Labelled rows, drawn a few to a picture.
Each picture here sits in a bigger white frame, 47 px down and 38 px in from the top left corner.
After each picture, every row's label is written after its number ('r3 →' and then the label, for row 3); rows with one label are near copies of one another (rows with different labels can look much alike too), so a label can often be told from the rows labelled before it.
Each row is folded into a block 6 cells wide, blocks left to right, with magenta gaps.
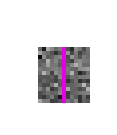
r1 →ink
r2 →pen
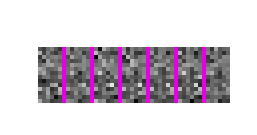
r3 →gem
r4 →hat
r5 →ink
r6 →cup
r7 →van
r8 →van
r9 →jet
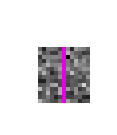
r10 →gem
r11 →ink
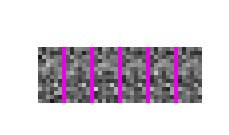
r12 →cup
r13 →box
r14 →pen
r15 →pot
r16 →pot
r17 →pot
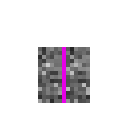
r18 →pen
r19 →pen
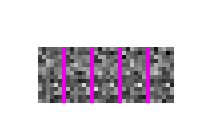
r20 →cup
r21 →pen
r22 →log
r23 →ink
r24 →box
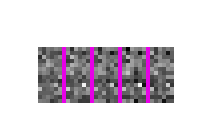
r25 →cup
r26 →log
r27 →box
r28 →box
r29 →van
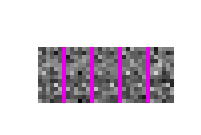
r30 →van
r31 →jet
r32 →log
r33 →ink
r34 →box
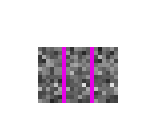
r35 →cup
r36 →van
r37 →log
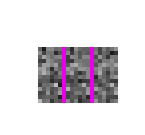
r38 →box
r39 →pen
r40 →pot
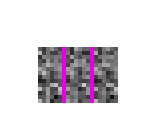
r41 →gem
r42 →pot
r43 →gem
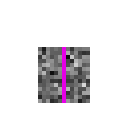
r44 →pen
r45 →cup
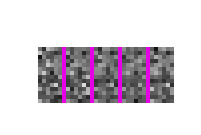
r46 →ink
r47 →van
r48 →box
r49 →jet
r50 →box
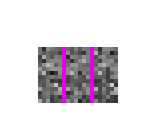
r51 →pen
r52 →jet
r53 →van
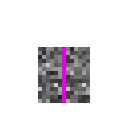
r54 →pen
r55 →log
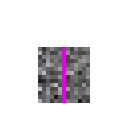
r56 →gem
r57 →jet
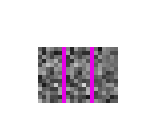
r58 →pot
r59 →pot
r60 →hat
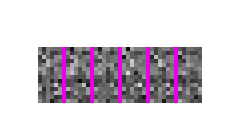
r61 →cup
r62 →box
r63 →box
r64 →ink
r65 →cup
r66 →gem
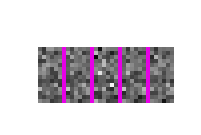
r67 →box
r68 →hat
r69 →ink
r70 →hat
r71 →cup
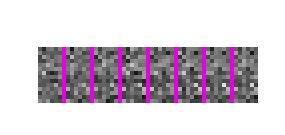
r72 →pen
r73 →hat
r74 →cup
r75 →pen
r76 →jet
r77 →van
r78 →van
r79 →van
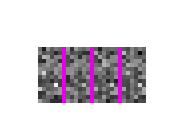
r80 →log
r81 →pot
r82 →cup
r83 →van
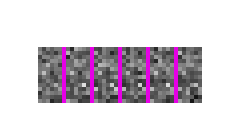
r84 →jet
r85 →ink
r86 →van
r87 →van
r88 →log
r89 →gem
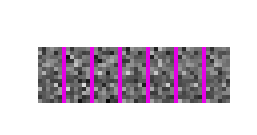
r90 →van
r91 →cup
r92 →jet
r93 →box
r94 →ink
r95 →ink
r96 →cup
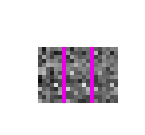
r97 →pot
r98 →log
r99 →van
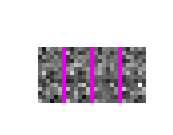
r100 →hat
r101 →gem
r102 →box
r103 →log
